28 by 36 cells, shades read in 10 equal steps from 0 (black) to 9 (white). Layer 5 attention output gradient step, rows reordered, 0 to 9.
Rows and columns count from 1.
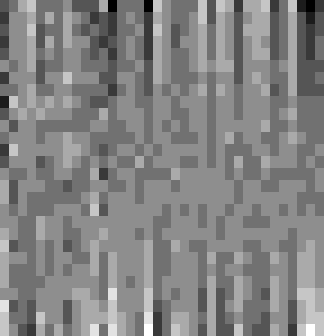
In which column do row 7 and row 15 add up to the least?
12
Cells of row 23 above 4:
22
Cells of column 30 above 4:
18
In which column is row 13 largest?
2
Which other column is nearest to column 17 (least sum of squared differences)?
35
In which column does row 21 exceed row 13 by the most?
1
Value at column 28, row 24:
5
